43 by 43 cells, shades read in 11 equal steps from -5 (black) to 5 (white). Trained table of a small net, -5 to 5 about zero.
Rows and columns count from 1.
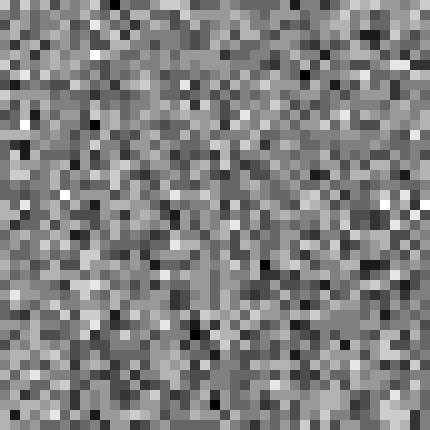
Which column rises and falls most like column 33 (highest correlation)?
40
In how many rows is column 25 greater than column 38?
21
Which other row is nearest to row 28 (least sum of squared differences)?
7
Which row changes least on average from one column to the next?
10
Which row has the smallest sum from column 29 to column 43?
29
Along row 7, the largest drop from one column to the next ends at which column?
42
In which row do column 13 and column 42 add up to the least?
4
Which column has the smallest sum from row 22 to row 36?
27
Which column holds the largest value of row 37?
36
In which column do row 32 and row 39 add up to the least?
12
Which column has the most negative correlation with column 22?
2
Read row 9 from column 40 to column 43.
-3 0 0 0
